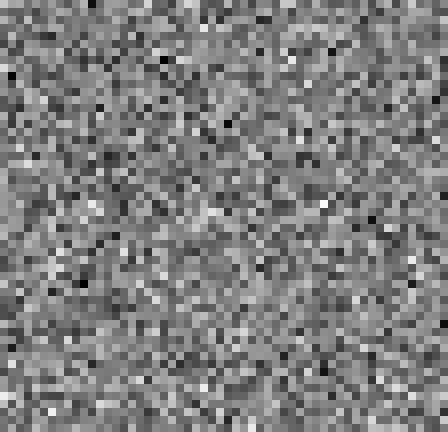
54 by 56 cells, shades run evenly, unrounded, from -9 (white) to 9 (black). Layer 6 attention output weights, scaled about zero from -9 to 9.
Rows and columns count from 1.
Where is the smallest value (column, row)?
41, 26
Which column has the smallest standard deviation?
35
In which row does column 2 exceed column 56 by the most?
44
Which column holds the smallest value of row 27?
27
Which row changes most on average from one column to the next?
52
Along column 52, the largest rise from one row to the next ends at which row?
34
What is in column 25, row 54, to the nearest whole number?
-4
